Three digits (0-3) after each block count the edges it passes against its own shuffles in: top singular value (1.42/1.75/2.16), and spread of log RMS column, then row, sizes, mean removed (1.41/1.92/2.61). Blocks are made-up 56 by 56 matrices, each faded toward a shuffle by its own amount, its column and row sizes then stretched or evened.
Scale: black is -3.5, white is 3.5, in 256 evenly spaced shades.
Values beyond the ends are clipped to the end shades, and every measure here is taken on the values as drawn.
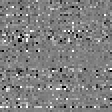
0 1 3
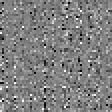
1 3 1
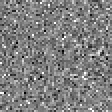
1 0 0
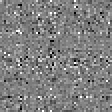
1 2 2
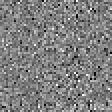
2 1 0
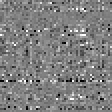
2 1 3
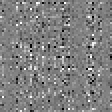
1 3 2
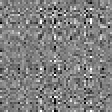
3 3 2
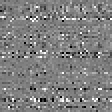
3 1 3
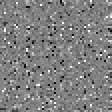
1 2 0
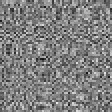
3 0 2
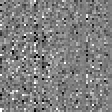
0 3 0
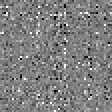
0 2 2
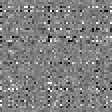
2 2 3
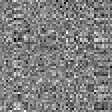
3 2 1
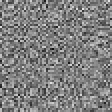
3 1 1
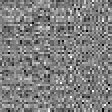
3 2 0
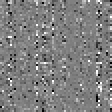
1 3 0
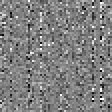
0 3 0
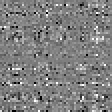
2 2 3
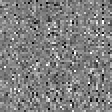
2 2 0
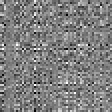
3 3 2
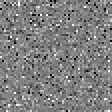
0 0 1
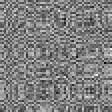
3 0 0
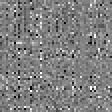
2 2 2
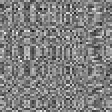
3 1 2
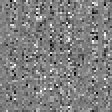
1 3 0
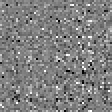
2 2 1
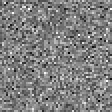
1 0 0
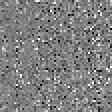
1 2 0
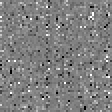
0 2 1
